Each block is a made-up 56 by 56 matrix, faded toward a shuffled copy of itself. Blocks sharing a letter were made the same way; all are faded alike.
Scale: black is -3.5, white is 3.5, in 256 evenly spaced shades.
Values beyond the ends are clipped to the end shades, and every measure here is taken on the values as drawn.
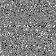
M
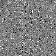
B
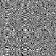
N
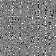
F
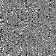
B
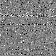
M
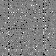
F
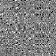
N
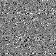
M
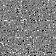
M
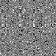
N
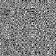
N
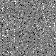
B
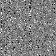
B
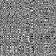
N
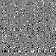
F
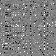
F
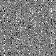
B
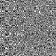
N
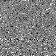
M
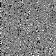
B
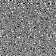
M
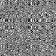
N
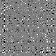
F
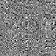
N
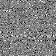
M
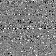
M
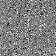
B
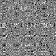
N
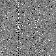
B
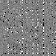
F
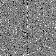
B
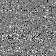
M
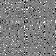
F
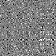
N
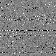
M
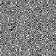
N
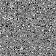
M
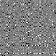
F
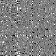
F
